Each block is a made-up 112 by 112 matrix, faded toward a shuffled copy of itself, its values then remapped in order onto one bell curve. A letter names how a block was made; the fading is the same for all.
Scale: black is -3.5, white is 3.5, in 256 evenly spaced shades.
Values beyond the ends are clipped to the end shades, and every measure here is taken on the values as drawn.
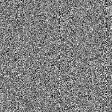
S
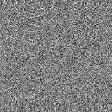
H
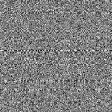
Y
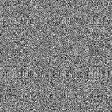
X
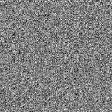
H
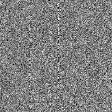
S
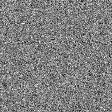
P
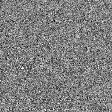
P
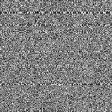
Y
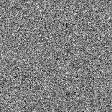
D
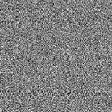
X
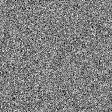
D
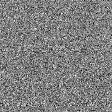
P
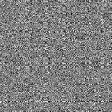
Y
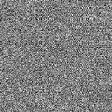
H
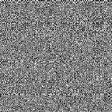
Y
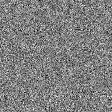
P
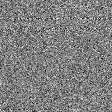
P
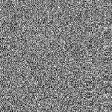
H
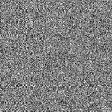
H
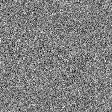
D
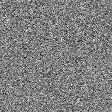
D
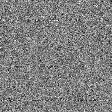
P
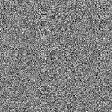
X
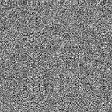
H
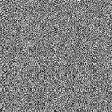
X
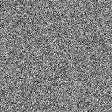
D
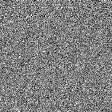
P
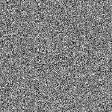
S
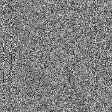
S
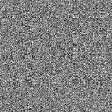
X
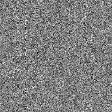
S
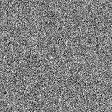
D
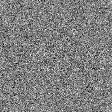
P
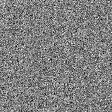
D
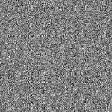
X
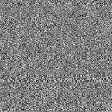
Y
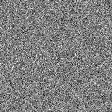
D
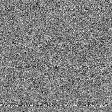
P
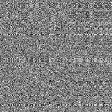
Y
